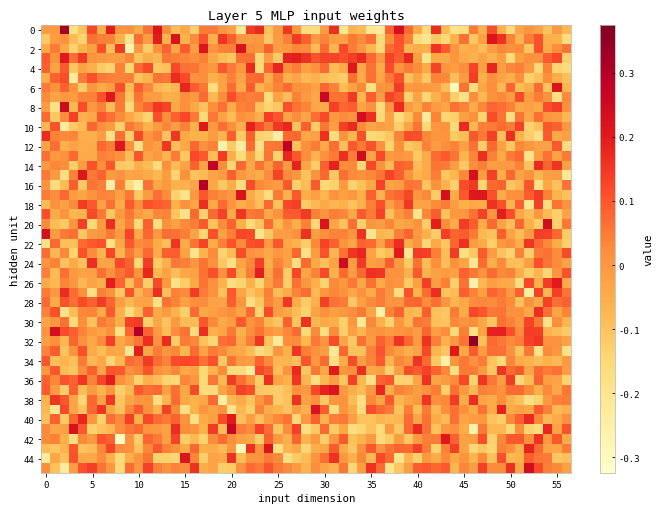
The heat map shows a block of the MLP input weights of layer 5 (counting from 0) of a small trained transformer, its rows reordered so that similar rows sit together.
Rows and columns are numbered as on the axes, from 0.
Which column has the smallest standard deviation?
6
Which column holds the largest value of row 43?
24
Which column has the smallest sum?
56
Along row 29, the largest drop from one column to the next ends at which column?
2
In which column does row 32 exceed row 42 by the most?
46
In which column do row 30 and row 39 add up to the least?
34
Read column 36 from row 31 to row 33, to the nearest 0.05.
0 0.1 0.1
